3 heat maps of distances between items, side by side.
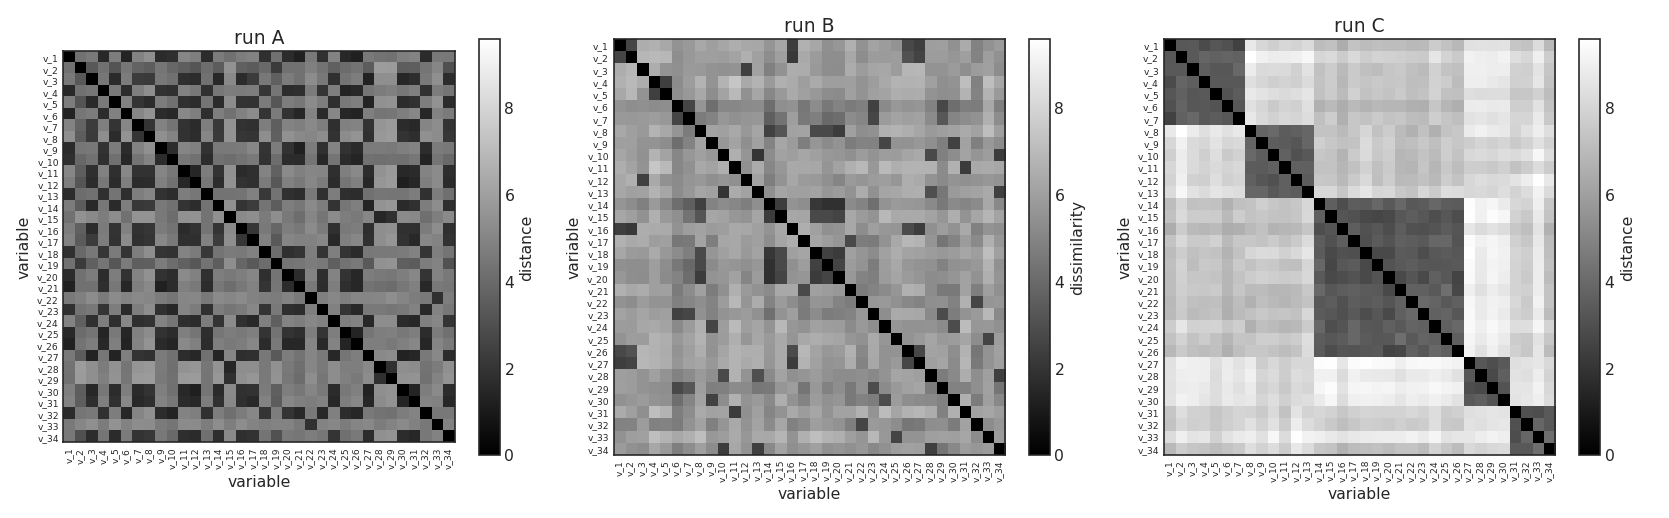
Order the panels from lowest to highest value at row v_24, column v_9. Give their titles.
run B, run A, run C
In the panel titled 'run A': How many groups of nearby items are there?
5
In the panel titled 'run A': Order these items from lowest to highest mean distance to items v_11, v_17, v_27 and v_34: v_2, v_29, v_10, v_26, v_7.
v_7, v_2, v_10, v_26, v_29
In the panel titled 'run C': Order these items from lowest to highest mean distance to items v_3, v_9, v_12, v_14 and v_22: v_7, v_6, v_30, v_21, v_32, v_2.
v_21, v_6, v_7, v_2, v_32, v_30
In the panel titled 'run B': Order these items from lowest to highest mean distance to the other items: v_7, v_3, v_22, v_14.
v_14, v_7, v_22, v_3
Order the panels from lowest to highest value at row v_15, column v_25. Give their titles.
run C, run A, run B
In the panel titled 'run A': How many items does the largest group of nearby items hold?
14
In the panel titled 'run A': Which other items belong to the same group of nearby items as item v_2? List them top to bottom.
v_19
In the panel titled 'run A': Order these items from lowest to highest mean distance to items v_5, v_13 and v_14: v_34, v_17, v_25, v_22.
v_34, v_17, v_25, v_22
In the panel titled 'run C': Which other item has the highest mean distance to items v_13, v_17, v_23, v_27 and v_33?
v_2
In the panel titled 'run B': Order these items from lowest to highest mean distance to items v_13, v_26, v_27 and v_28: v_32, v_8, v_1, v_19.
v_1, v_32, v_19, v_8
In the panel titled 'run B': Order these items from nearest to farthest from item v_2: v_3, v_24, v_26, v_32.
v_26, v_32, v_24, v_3
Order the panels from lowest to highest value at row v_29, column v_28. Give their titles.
run A, run C, run B
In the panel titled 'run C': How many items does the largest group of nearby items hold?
13
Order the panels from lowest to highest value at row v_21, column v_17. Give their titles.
run B, run C, run A
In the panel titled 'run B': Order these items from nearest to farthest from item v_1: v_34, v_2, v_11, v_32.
v_2, v_32, v_34, v_11
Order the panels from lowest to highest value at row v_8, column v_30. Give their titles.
run A, run B, run C
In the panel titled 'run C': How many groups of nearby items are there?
5
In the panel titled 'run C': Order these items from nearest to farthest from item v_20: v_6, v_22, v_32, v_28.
v_22, v_6, v_32, v_28
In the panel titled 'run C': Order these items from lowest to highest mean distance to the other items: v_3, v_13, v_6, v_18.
v_18, v_6, v_3, v_13
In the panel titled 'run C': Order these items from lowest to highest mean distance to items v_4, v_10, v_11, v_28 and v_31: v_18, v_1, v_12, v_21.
v_12, v_1, v_21, v_18
